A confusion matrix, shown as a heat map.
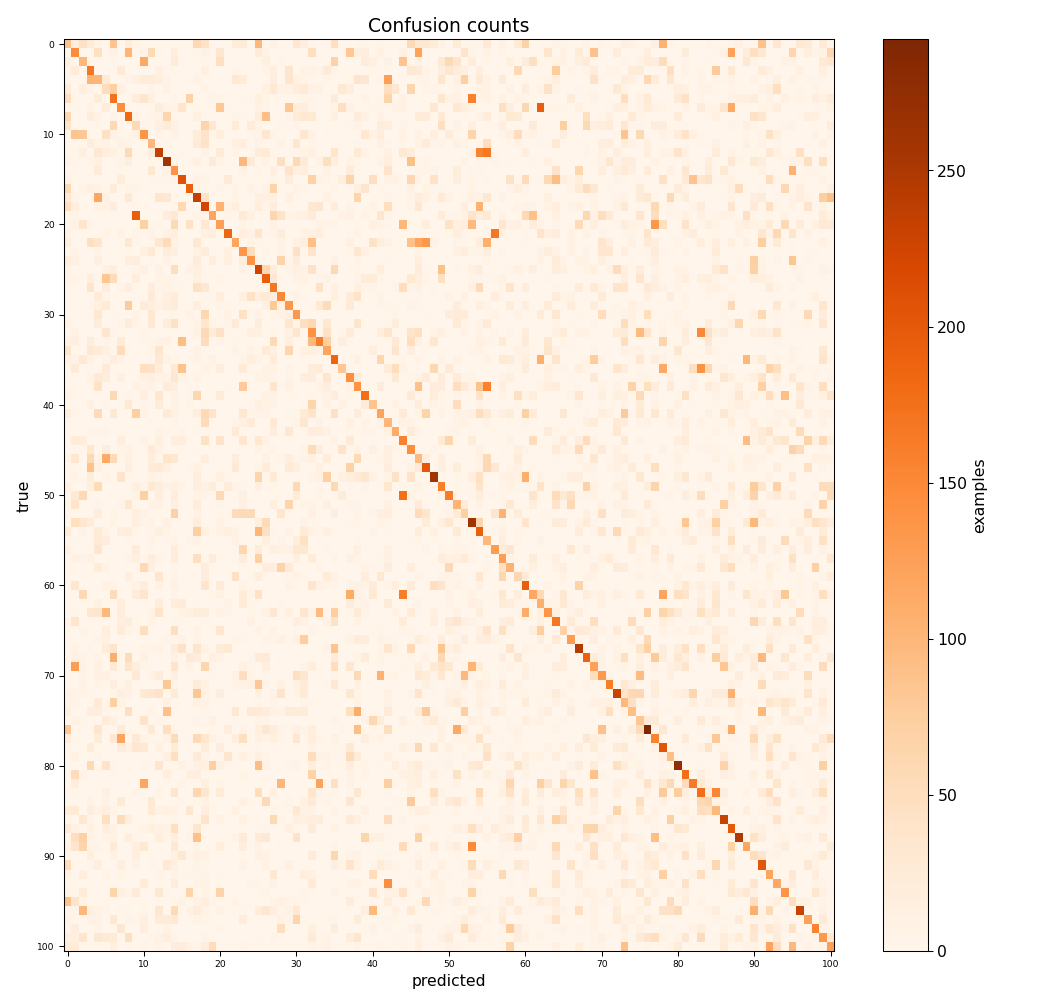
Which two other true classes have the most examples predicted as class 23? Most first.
13, 38
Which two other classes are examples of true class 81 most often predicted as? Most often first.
69, 32
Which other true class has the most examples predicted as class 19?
80
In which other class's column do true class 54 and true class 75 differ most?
25
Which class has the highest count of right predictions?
76
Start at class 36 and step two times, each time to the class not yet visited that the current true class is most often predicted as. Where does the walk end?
85
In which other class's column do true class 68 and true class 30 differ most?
6
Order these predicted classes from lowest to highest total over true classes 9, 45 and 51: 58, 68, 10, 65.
10, 58, 68, 65
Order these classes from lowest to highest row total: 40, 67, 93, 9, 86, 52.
40, 93, 9, 52, 86, 67
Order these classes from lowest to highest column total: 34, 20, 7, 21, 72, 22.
21, 22, 34, 7, 20, 72
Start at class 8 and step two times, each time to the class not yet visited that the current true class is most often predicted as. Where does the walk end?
5
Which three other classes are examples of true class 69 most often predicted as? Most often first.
1, 53, 86
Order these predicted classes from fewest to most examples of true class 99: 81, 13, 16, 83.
16, 13, 81, 83
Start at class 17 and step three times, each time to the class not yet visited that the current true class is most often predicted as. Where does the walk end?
18
